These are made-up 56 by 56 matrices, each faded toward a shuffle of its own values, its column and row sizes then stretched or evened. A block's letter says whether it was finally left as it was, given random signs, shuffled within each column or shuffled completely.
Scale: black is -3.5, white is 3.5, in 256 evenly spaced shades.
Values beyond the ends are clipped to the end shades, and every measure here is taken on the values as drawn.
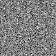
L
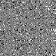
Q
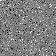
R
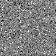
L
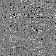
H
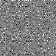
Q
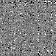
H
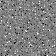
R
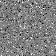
R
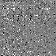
H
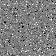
R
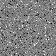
R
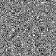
Q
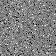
R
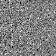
L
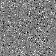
L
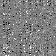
Q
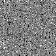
L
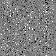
L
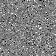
R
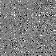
H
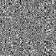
Q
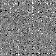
H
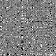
Q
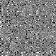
Q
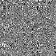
H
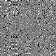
Q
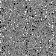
L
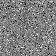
R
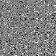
Q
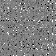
H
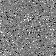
R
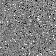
R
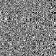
Q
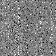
L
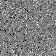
R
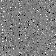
L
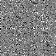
H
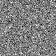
R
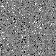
L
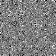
H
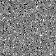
L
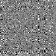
Q
